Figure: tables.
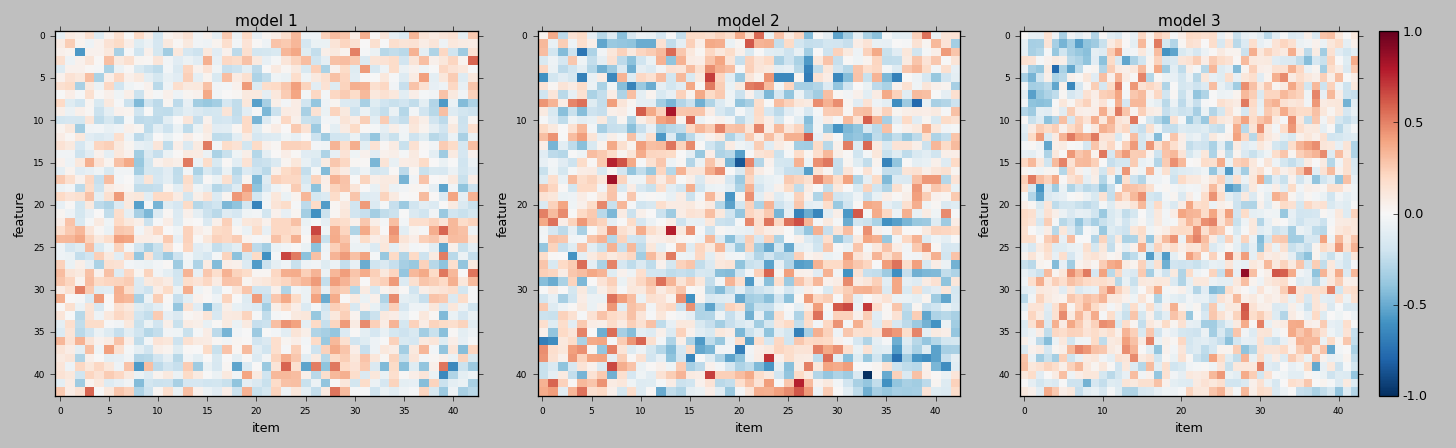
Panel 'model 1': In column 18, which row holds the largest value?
19
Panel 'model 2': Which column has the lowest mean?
20
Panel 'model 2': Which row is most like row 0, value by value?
11
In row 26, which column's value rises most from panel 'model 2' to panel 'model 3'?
3
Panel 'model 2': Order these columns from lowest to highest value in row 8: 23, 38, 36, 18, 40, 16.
38, 36, 16, 40, 18, 23
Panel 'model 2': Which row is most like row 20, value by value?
24
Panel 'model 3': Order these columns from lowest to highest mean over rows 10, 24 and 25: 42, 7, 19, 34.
34, 7, 42, 19
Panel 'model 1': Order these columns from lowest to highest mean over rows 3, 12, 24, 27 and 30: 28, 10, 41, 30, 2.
41, 30, 10, 28, 2
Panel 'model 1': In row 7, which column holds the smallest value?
8
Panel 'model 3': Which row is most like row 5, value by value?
9
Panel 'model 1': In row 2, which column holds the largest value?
30
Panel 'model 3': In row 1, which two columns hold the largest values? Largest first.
17, 15
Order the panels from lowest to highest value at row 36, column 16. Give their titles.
model 2, model 1, model 3
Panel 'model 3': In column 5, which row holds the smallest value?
1
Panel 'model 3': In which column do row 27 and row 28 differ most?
28
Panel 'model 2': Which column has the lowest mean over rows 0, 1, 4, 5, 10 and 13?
27
